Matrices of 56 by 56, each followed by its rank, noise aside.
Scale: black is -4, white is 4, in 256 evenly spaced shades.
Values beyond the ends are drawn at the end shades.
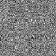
eight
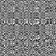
four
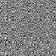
eight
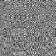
six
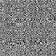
eight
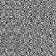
eight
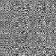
eight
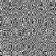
six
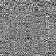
eight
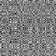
four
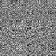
eight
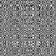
three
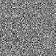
eight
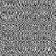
four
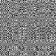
six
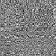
eight
